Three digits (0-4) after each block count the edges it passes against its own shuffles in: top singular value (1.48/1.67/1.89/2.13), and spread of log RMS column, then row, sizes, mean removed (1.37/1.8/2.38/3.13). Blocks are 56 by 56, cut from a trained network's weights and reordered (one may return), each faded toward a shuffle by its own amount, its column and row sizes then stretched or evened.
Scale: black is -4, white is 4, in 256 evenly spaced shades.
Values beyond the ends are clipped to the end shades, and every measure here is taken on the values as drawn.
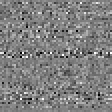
2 0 4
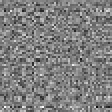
4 1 3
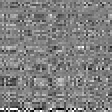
4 0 4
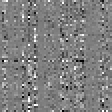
1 4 2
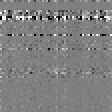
4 0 4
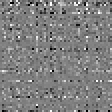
0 3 4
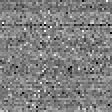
1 0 0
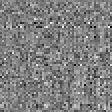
3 0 3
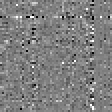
2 3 1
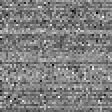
2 0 0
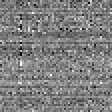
2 1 1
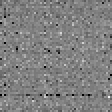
1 2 1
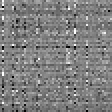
3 3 0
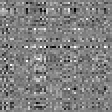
4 3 4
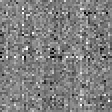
1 1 2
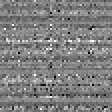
3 1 3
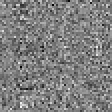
2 2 1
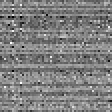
4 1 0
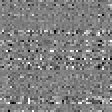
1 1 4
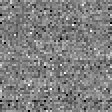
0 1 0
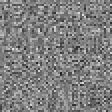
3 1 2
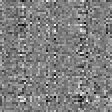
4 3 2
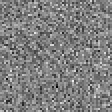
0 1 0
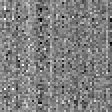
2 2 0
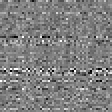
4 0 4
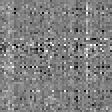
2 1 3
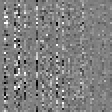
1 4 1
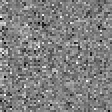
0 2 0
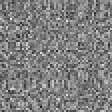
4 1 0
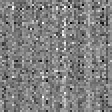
2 2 2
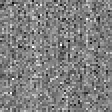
0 1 0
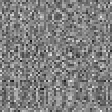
4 0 2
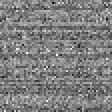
2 0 0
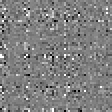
1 3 3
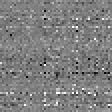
2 2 2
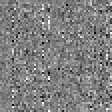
0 3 1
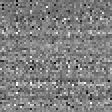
1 1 2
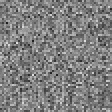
2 0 0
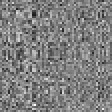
4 3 0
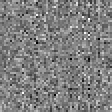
1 2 1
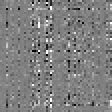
2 4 2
